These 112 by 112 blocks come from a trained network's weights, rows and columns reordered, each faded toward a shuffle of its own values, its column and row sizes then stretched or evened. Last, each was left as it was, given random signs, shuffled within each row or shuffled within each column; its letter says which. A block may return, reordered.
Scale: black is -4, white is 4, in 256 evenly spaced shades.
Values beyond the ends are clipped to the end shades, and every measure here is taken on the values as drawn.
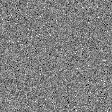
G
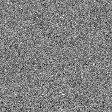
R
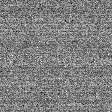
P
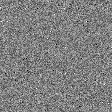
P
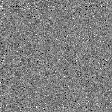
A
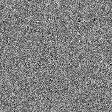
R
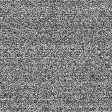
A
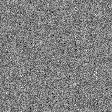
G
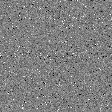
P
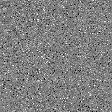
A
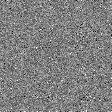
R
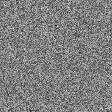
R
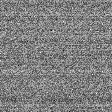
A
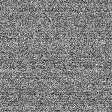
P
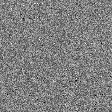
R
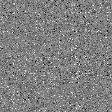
R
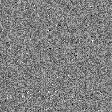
A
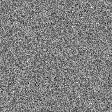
P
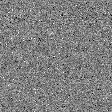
P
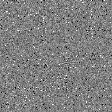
A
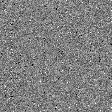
G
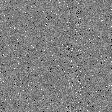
G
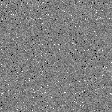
A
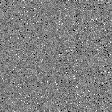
A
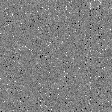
G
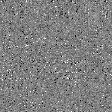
A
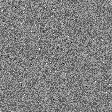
G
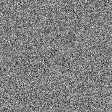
P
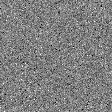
G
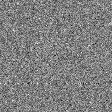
P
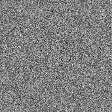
R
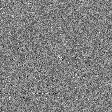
P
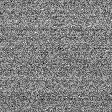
P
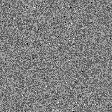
R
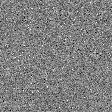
P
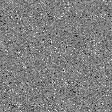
P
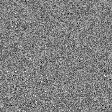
R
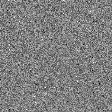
R
